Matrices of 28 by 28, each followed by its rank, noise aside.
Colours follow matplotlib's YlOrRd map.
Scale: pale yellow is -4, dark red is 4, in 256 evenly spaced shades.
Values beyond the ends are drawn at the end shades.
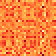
four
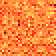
six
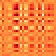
one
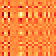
one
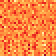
six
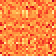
four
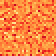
six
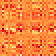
two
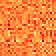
four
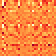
three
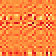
two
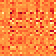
two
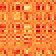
two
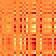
one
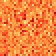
six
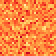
six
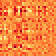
three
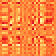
two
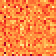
six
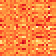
three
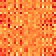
three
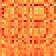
two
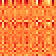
two
